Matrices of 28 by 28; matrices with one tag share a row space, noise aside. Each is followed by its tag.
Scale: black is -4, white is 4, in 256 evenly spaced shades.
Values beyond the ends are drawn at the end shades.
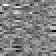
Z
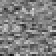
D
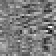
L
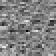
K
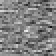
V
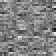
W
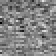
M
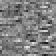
V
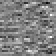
V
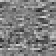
M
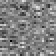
K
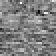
M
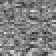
D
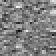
Z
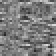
L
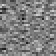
K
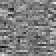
W
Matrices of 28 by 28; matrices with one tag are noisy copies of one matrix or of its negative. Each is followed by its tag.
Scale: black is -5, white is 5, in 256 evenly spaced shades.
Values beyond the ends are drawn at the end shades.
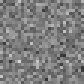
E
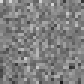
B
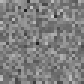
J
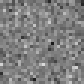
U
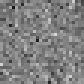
U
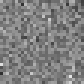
U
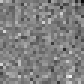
U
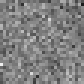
U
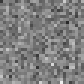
B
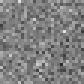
E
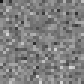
B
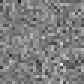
E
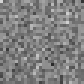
B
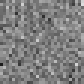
U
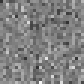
B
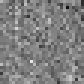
U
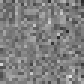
U
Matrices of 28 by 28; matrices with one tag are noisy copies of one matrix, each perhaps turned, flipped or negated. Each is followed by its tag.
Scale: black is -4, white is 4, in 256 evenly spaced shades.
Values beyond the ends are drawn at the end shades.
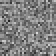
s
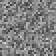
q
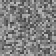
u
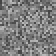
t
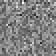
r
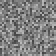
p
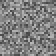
q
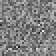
t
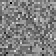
q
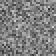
q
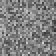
r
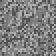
p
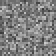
u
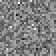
r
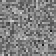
s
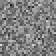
q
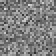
t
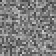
s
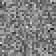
t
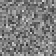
p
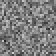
q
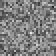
t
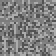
u
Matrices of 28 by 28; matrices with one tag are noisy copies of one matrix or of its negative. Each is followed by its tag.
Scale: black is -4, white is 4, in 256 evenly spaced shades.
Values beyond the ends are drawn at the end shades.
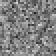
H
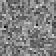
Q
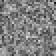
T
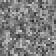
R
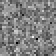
T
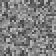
Q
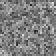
T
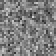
T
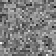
H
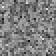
R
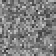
H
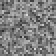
R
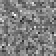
T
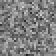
R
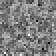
R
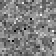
H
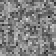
T
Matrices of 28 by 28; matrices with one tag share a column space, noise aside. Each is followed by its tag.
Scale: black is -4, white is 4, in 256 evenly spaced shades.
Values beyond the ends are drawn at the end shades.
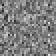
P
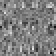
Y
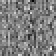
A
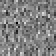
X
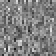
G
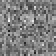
P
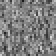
A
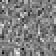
X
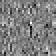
Y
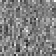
G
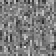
A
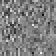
X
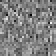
X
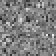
P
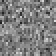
X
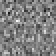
X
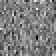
A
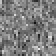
A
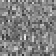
A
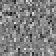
X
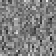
G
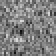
X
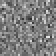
P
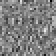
G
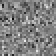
P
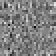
P
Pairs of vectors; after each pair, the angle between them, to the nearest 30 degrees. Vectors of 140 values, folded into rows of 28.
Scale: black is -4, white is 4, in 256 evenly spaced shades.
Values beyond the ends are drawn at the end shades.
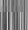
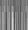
90 degrees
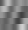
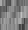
150 degrees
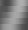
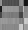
90 degrees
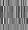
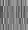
30 degrees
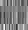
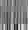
60 degrees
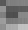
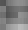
30 degrees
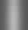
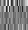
90 degrees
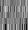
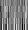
60 degrees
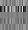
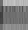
90 degrees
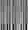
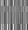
150 degrees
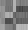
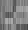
150 degrees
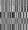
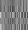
150 degrees
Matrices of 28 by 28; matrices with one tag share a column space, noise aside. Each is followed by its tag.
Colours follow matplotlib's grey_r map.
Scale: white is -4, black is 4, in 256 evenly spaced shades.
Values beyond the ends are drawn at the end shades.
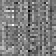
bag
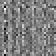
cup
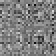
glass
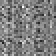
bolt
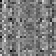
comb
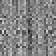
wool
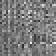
glass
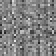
wool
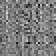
glass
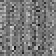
bag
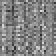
bag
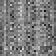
bag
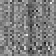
bag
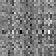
wool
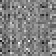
bolt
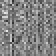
glass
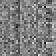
bolt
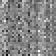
comb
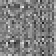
bolt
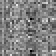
comb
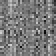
wool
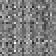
bolt
